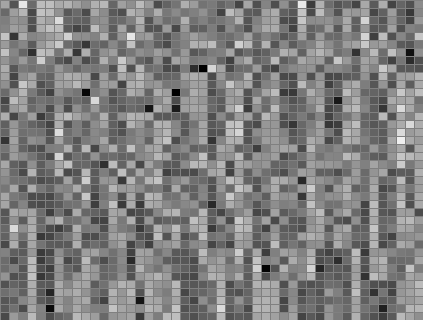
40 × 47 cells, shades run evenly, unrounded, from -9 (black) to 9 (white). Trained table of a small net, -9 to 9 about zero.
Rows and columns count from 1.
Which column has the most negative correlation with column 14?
26
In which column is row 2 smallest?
46
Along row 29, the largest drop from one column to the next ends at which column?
24
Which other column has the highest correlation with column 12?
16
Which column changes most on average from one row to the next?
8
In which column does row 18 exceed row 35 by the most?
45
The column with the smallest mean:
6
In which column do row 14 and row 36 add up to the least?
43
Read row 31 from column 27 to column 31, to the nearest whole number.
2 2 -3 -3 4
